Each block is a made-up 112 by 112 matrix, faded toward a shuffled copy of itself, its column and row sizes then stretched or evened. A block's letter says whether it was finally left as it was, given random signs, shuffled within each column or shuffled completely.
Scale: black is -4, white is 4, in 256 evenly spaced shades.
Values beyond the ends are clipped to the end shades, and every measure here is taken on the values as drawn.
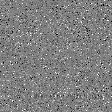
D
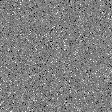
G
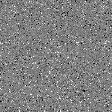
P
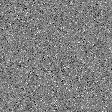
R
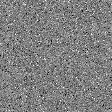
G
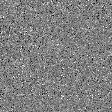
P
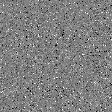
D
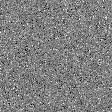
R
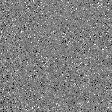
D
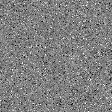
P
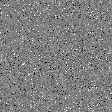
D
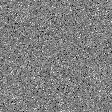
R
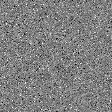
G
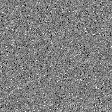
P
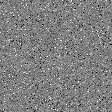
R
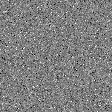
R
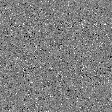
P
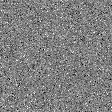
R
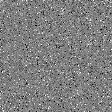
P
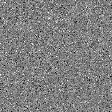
P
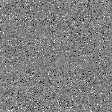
D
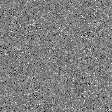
P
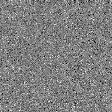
D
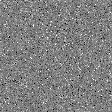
G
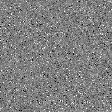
D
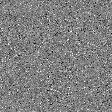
P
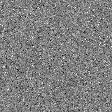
G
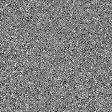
P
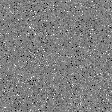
P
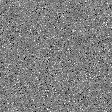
R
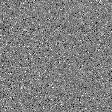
P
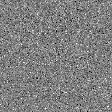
D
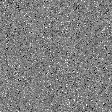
G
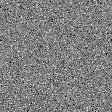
R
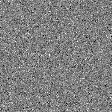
P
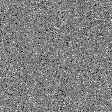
R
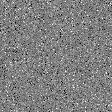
G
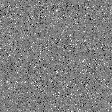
P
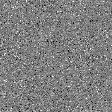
P
